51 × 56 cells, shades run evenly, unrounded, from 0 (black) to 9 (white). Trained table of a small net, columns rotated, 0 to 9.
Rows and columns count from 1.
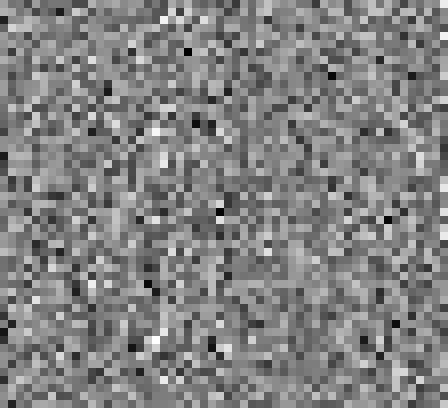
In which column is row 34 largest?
7
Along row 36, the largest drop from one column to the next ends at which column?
19
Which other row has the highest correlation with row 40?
3
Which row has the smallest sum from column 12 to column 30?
47
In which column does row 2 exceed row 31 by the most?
34
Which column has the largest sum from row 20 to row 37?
27
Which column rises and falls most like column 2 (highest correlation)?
33
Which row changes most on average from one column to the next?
28
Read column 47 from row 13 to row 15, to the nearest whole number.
4 4 4
